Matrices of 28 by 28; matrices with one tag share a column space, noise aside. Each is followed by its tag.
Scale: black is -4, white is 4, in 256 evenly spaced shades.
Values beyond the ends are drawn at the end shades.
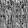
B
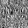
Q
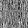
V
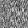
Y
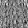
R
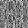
B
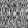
Y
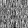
R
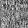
V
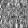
R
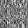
R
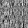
R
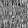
R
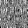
Q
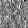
B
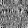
Q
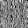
B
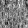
V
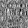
Y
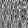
B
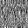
Q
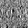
Q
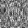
Y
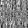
V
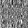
R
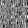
R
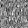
Y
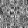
Q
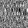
Y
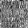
B
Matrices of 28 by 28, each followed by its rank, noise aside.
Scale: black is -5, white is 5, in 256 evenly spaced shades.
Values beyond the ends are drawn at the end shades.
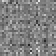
six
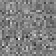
five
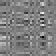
two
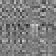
three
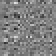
three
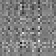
three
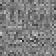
six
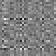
two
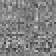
five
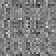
three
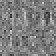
five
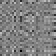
two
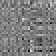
three
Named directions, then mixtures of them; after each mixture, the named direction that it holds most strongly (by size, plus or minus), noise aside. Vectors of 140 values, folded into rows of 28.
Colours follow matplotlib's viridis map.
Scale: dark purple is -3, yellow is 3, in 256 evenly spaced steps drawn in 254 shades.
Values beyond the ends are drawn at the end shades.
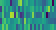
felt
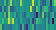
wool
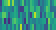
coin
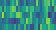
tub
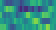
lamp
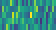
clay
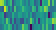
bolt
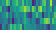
lamp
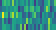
coin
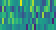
wool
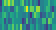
coin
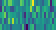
wool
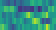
lamp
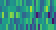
tub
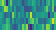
bolt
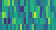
coin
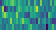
bolt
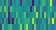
wool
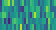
coin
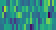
tub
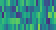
tub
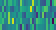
wool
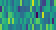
wool
